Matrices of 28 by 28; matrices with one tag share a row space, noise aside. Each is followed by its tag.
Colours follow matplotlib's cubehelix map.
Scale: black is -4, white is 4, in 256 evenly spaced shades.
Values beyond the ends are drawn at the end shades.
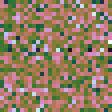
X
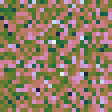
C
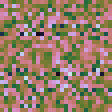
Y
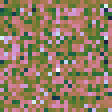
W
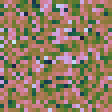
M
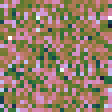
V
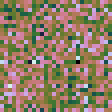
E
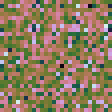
E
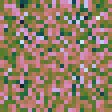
Y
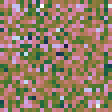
W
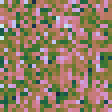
M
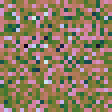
X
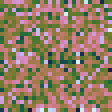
V
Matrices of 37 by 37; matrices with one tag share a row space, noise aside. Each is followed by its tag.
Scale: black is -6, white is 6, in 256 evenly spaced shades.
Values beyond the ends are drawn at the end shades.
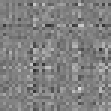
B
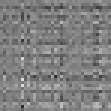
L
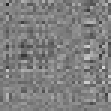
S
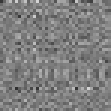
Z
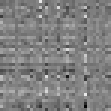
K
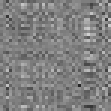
S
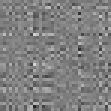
B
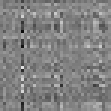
L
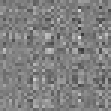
B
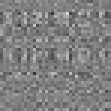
Z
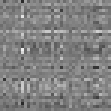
L
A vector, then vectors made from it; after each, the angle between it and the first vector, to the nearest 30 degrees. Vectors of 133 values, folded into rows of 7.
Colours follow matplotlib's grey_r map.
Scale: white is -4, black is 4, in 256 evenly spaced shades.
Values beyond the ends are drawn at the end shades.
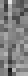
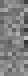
90 degrees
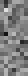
90 degrees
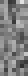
120 degrees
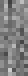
150 degrees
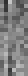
30 degrees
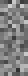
90 degrees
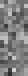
60 degrees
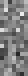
120 degrees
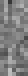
150 degrees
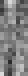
60 degrees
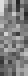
90 degrees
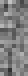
60 degrees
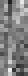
150 degrees
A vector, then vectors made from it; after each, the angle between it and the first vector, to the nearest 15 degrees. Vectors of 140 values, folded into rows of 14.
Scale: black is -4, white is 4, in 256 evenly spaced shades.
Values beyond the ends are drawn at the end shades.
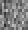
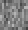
45 degrees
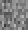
30 degrees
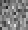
60 degrees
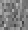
135 degrees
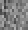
30 degrees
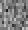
135 degrees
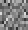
90 degrees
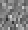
90 degrees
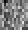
30 degrees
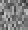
105 degrees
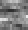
90 degrees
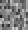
90 degrees
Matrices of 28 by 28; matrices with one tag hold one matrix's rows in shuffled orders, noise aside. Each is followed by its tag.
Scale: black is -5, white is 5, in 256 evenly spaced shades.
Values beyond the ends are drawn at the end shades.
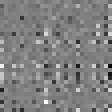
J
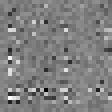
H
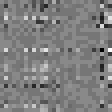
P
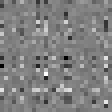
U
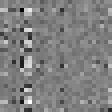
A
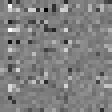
H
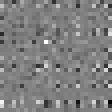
J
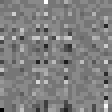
U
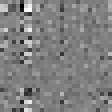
A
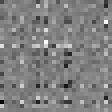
U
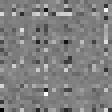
U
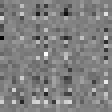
U
